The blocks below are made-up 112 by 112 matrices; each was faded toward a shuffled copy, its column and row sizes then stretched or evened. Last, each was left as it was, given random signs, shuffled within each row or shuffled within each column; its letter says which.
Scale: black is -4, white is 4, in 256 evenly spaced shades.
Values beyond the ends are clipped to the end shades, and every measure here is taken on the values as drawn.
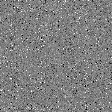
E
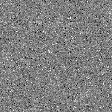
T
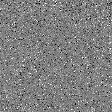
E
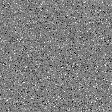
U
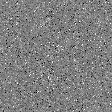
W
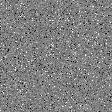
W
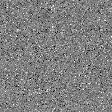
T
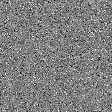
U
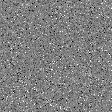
W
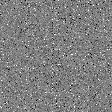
W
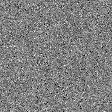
W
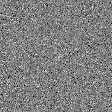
T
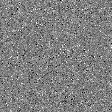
E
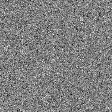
W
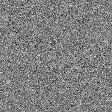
U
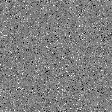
E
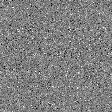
U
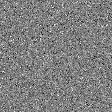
U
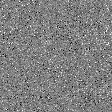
U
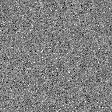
U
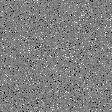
U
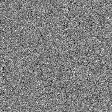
W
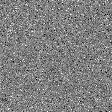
U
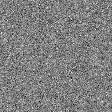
W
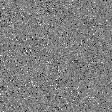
E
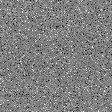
U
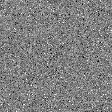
E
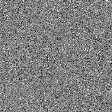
E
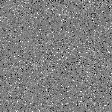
E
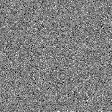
T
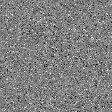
E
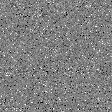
U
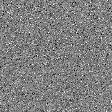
U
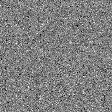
E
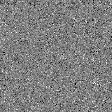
T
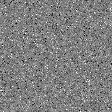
W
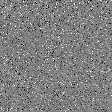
U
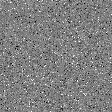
U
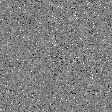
E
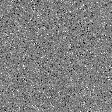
W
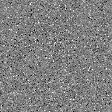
E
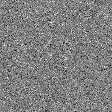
E
